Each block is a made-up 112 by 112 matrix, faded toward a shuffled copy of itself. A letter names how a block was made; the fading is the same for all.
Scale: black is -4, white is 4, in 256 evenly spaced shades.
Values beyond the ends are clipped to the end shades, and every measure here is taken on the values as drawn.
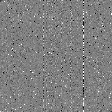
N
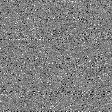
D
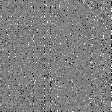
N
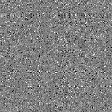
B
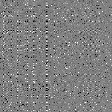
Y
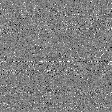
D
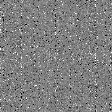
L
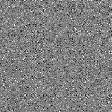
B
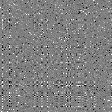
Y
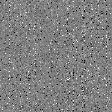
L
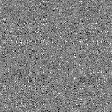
B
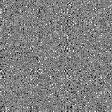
B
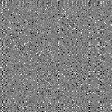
Y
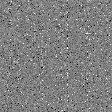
L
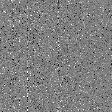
L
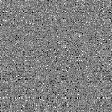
B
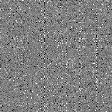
N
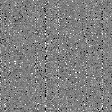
N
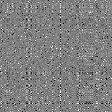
Y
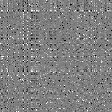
Y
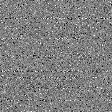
D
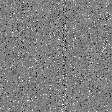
L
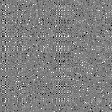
Y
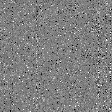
L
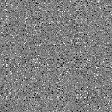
B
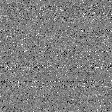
D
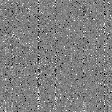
N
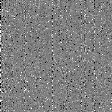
N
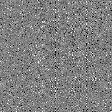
N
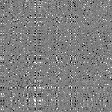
Y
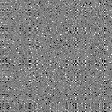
Y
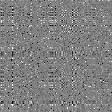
Y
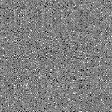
B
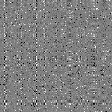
Y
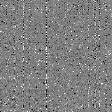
N
